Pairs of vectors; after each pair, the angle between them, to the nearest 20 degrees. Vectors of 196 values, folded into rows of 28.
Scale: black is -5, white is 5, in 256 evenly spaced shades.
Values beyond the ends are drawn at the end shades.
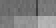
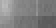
140 degrees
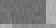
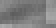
40 degrees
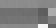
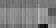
160 degrees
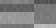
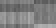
20 degrees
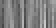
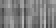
20 degrees
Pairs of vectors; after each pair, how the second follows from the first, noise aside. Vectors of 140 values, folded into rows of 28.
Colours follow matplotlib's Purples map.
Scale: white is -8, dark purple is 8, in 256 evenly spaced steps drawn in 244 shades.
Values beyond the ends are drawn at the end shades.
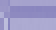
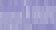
wrapped around, shrunk.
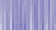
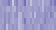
reversed, negated, partly zeroed.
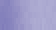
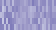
sign-scrambled.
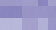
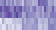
scaled up.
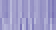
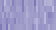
reversed, partly zeroed.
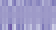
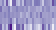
scaled up.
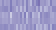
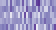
scaled up.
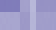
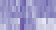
reversed, negated, scaled up.
